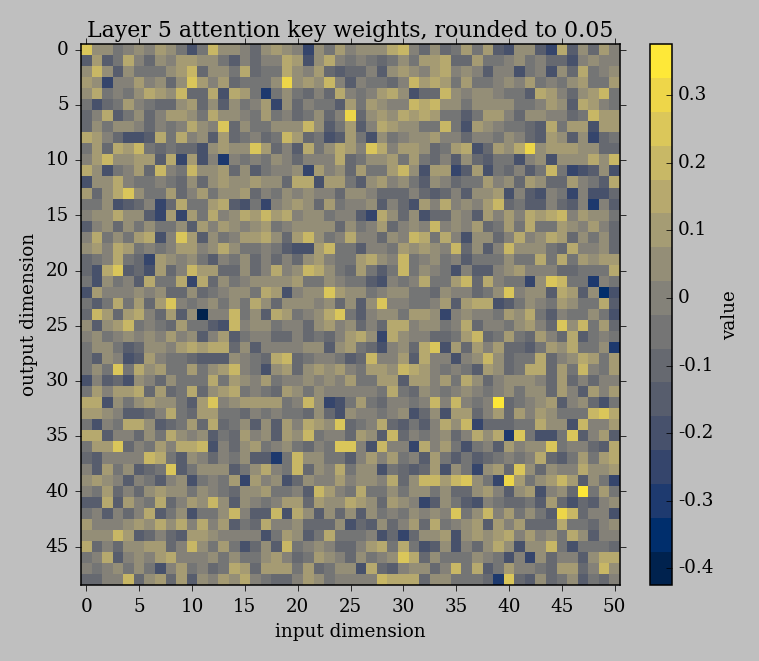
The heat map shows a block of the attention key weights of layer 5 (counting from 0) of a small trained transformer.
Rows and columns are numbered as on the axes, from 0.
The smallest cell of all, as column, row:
11, 24
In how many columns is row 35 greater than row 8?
24
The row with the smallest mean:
14
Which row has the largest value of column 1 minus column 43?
35
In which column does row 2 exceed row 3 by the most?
2
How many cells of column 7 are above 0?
22
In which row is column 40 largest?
39
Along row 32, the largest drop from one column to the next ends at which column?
40
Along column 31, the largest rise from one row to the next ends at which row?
5
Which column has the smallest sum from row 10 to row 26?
50
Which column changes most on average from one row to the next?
10
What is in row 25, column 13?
-0.2
